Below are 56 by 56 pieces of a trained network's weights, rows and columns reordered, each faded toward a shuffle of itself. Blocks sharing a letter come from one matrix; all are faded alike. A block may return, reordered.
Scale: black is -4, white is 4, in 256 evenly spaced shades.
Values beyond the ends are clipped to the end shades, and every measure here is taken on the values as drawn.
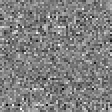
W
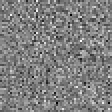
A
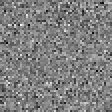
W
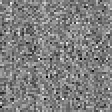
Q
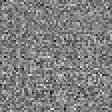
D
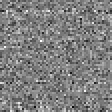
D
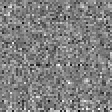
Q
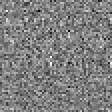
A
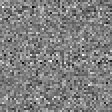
W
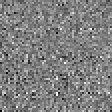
W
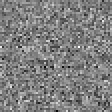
D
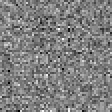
A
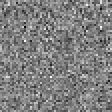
A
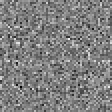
D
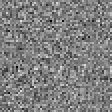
A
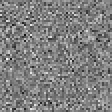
A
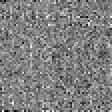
Q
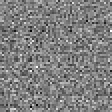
A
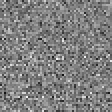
D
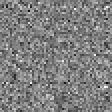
A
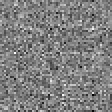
A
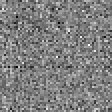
Q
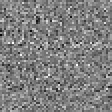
D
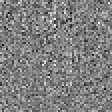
A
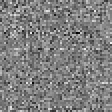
Q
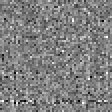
Q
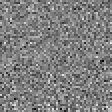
A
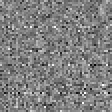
Q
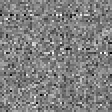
Q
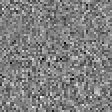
A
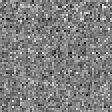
Q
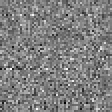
D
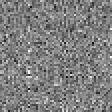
A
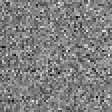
W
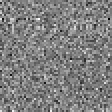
A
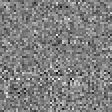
D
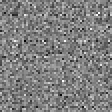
D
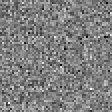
A
